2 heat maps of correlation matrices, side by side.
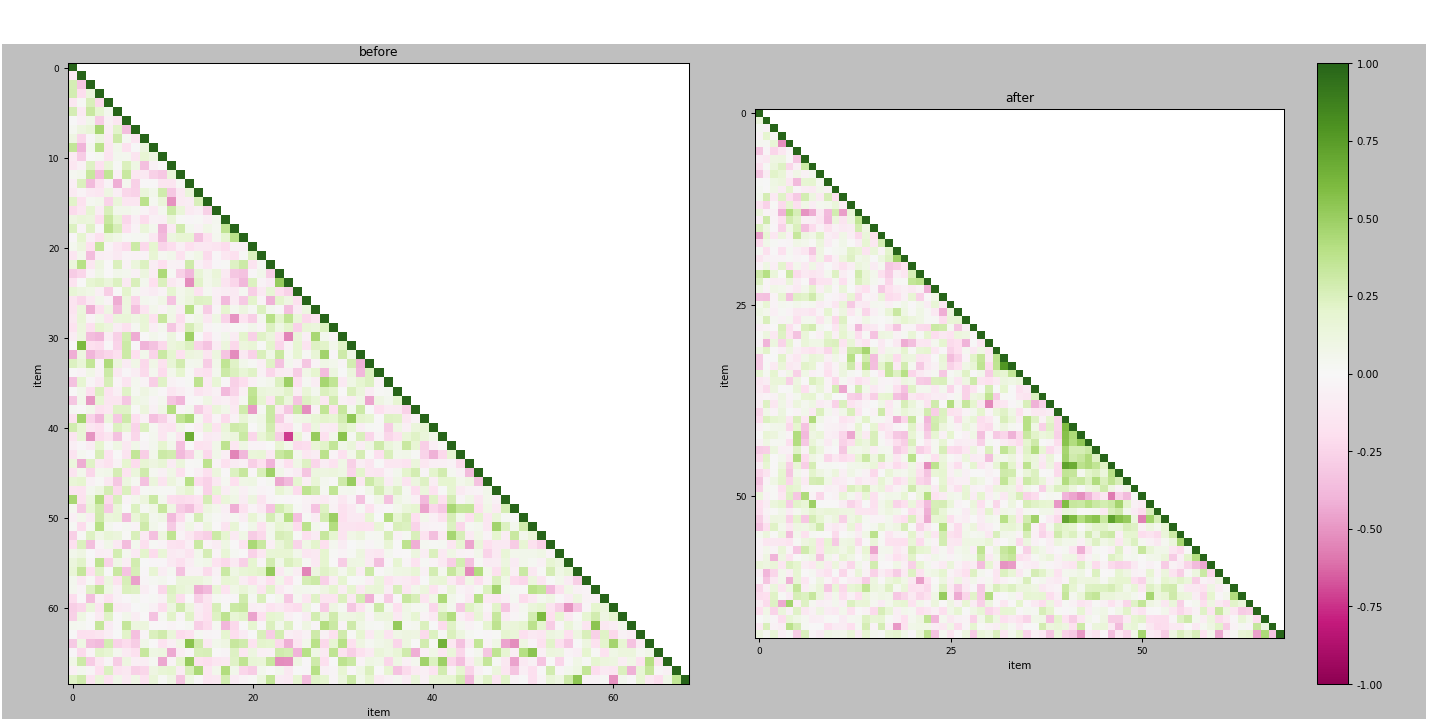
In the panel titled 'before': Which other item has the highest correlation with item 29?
50
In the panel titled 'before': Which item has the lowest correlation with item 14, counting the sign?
58
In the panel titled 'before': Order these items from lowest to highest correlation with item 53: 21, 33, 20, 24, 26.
33, 26, 24, 21, 20
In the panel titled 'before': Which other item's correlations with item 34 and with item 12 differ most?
42
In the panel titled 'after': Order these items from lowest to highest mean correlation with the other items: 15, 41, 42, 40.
15, 42, 41, 40
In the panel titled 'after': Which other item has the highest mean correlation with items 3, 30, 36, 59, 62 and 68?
63
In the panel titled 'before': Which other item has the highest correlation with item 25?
38
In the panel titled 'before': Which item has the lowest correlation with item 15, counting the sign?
11
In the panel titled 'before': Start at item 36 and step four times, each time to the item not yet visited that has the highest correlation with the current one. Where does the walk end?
51
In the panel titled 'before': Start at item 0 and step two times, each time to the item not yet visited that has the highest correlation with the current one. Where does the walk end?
3
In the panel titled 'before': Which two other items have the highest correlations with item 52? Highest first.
61, 42
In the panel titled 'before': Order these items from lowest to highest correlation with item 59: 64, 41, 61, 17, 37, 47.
47, 17, 61, 64, 37, 41
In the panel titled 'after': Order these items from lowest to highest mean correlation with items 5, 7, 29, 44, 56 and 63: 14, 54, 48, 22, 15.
22, 15, 14, 54, 48
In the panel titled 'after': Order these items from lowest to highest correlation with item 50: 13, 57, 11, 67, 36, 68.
36, 13, 67, 11, 57, 68
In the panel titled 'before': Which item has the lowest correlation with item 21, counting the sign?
2
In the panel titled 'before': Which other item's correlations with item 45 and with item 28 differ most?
18
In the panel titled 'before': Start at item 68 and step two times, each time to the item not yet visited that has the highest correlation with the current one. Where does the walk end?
22
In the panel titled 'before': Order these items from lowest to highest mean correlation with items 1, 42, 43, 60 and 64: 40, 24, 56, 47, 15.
15, 40, 24, 47, 56
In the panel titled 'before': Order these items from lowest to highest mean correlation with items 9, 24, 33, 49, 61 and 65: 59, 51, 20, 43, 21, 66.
66, 59, 21, 20, 43, 51
